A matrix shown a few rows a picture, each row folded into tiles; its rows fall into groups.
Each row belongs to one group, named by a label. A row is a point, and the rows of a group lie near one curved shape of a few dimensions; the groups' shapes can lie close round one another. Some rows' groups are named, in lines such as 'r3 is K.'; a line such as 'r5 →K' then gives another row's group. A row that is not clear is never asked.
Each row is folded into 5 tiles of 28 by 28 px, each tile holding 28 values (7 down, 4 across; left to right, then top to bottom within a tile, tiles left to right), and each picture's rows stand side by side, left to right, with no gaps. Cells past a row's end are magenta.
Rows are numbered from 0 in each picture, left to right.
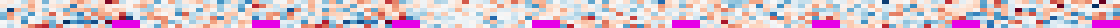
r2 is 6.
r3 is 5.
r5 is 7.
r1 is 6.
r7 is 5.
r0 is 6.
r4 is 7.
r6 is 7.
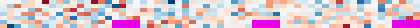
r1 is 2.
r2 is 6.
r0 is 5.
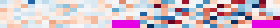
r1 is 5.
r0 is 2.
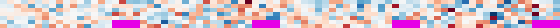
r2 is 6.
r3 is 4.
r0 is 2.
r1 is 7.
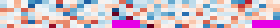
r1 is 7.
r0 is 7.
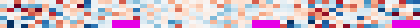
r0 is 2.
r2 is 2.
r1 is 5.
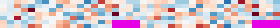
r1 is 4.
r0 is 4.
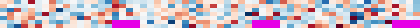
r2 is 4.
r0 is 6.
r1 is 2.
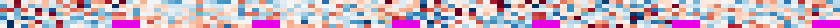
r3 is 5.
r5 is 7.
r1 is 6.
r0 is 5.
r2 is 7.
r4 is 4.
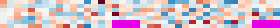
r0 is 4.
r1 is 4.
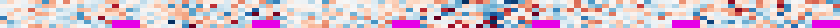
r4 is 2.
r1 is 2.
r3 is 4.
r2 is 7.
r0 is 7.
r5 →5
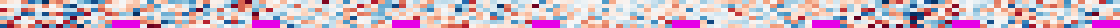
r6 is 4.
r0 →4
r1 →7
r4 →7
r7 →2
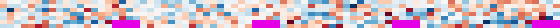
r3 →6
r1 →2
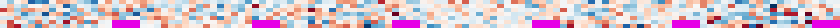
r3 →5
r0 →4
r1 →6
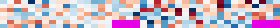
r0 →2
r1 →5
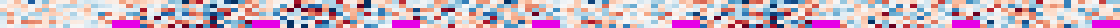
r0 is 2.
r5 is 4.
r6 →2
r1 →4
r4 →2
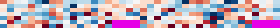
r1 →4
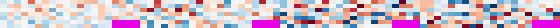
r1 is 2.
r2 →5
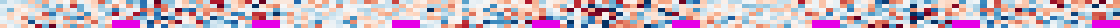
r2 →5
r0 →2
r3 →6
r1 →5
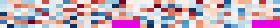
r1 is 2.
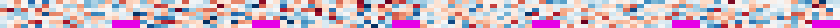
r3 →2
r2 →5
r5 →6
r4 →7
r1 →5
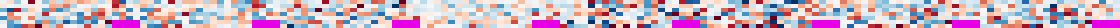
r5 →4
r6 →4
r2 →5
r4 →2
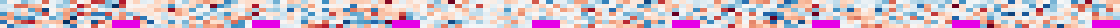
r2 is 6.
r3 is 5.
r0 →5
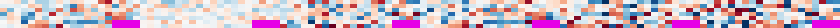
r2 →2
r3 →6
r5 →2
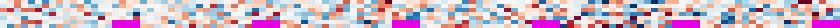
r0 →2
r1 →2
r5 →7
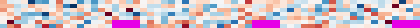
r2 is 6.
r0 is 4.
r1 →7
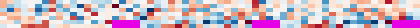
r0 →6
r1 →6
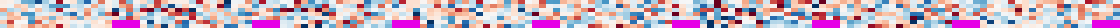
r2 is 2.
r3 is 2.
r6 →4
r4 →4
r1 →2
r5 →5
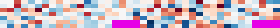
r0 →2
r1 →2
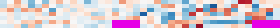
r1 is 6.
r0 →2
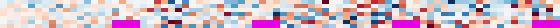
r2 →5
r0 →2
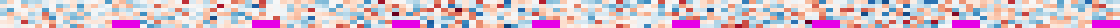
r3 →2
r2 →4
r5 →6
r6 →4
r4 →6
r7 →6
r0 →2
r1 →5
